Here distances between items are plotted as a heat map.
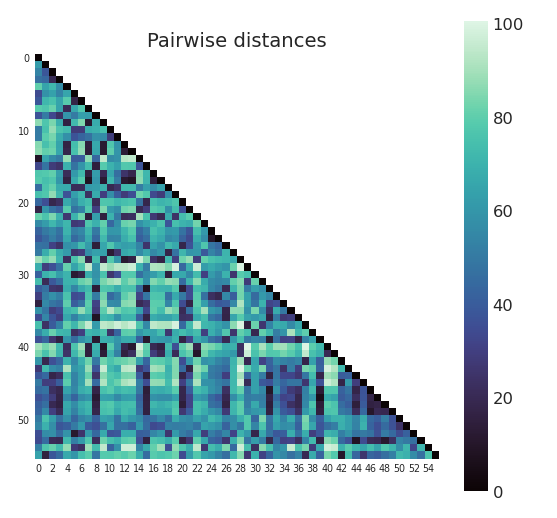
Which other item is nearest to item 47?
39
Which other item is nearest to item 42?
55
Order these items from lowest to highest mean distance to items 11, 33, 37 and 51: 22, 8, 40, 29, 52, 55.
52, 8, 55, 29, 22, 40
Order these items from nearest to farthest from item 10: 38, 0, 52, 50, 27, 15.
27, 38, 52, 0, 50, 15
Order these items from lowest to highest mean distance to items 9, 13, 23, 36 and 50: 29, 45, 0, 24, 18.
18, 0, 24, 45, 29
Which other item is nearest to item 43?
21
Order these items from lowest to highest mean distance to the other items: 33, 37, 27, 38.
33, 27, 38, 37
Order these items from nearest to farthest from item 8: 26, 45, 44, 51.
26, 44, 51, 45
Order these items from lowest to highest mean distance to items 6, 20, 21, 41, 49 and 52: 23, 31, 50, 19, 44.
44, 50, 23, 19, 31
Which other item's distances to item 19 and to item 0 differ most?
14
